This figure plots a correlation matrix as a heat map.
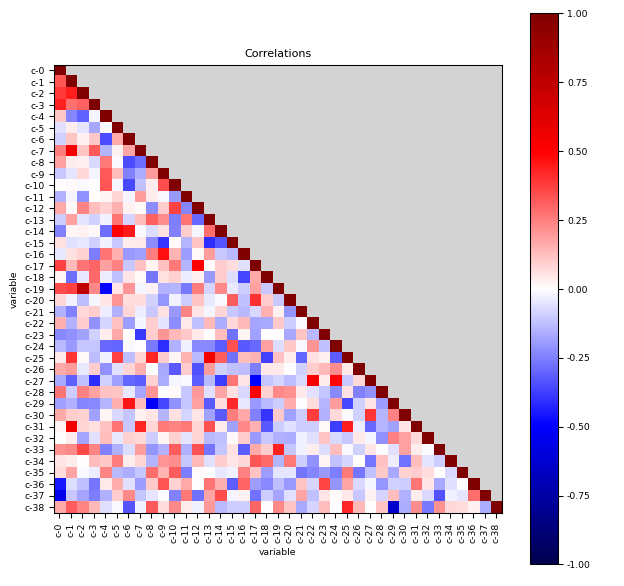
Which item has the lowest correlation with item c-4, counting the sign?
c-19
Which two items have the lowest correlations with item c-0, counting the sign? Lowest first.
c-37, c-36
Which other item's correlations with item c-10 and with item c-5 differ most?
c-14
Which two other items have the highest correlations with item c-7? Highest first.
c-1, c-31
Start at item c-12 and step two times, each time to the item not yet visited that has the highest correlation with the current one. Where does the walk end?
c-28
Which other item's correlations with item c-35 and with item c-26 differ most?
c-10
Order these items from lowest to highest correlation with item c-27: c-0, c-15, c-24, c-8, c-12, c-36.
c-12, c-0, c-36, c-8, c-15, c-24
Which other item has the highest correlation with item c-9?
c-16
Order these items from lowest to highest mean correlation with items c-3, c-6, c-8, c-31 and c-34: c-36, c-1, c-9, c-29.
c-29, c-36, c-9, c-1
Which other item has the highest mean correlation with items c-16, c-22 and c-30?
c-27
